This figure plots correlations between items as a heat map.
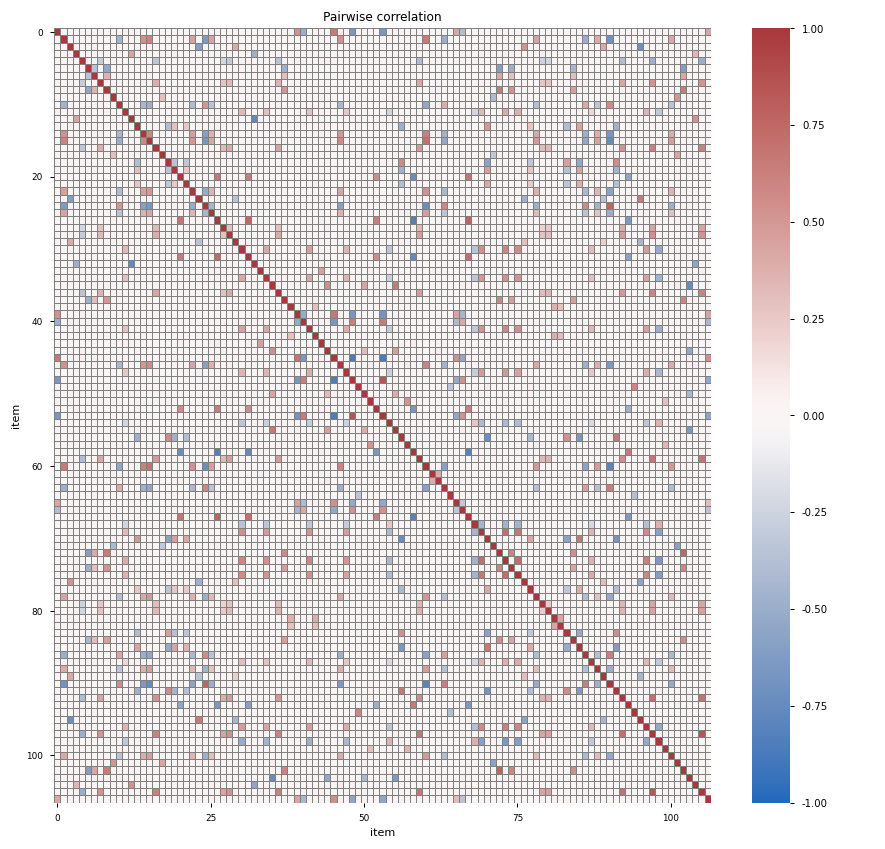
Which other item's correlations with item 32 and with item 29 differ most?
12
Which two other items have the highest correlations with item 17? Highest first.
101, 9
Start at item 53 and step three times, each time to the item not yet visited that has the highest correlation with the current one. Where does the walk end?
66
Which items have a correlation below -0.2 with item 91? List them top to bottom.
13, 19, 21, 70, 77, 85
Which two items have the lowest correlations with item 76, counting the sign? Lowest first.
95, 23
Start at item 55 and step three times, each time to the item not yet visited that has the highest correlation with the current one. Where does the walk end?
50
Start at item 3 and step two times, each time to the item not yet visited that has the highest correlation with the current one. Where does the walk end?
104
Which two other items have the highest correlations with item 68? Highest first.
98, 54
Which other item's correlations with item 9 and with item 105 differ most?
97
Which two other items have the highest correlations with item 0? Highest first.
45, 39
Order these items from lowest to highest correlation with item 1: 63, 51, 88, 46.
63, 51, 88, 46
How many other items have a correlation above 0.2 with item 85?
5
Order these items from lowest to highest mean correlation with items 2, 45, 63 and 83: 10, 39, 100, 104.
100, 104, 10, 39
